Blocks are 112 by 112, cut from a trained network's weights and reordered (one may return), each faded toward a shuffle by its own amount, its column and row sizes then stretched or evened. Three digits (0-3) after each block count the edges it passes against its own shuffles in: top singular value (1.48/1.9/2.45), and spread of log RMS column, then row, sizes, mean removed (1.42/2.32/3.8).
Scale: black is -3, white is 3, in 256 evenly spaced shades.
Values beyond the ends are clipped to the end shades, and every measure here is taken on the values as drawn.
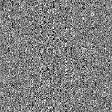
2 2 0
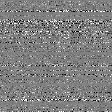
0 0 3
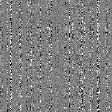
0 3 1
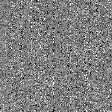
0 2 0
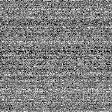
2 1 2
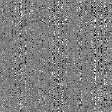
2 3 1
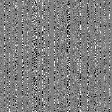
1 3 0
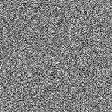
2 0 0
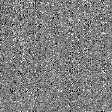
0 2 1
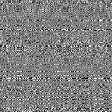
3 0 3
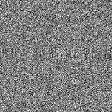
2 0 1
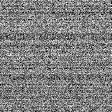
2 1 1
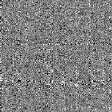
1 2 2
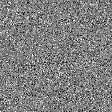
1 0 1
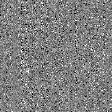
0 2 0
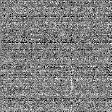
2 2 2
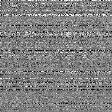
2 1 3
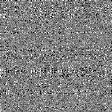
2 1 2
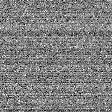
2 0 1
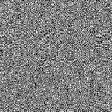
3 0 1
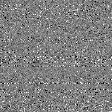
0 1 2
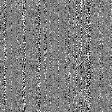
1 3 0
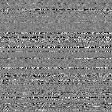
1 1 3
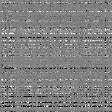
3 2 3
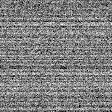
3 1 1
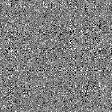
1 2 2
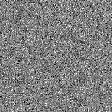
2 0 0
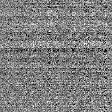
2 2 1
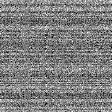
3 2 0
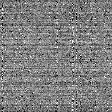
2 2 0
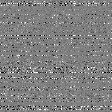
1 1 3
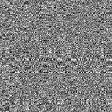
3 0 2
